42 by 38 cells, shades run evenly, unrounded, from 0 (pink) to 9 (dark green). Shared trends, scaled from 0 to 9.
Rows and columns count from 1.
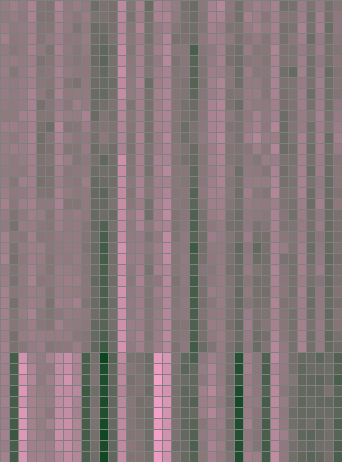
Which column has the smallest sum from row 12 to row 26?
14
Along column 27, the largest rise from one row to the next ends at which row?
33
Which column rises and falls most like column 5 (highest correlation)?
32
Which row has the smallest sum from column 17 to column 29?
13
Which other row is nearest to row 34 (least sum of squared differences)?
38
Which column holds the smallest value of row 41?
18
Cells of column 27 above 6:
10
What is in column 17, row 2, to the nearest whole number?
5
